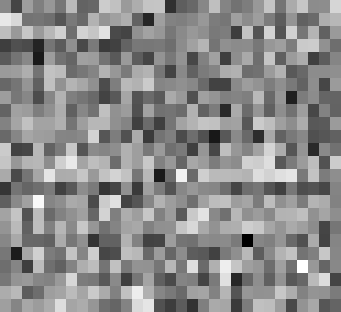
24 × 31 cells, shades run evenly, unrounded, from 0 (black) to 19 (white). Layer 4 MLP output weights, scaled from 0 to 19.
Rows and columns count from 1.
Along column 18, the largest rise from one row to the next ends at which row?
21
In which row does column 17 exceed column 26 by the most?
15
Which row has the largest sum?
14
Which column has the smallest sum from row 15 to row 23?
3
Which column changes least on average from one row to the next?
31
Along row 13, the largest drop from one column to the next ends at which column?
26
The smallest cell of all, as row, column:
19, 23
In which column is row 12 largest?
25
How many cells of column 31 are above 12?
3
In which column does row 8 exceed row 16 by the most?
12
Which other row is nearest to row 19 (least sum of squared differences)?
8
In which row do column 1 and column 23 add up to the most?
13
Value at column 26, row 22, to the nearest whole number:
11
